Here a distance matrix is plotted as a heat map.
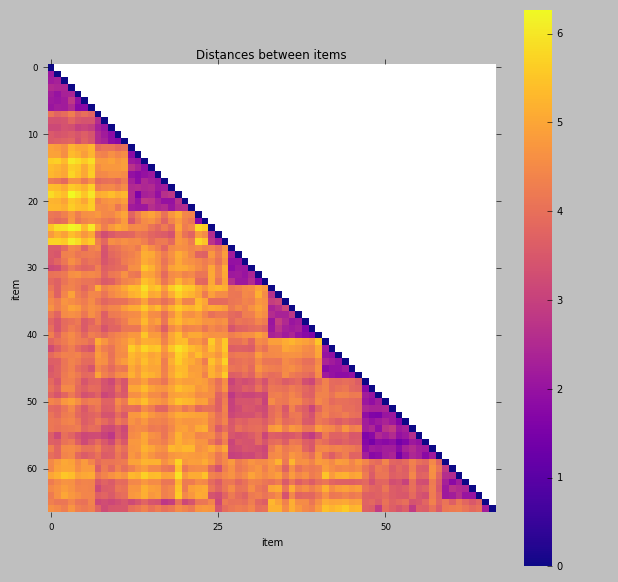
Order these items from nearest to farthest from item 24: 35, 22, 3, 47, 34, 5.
35, 47, 34, 5, 22, 3
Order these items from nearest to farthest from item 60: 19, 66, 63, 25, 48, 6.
63, 25, 48, 66, 6, 19
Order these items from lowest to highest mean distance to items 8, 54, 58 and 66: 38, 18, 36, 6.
6, 38, 18, 36
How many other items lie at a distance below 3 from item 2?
6
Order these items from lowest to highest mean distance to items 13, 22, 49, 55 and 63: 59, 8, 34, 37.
8, 59, 37, 34
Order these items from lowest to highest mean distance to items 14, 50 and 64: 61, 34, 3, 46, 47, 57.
47, 57, 61, 46, 34, 3
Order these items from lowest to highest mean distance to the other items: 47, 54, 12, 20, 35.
47, 54, 35, 12, 20
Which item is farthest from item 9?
19
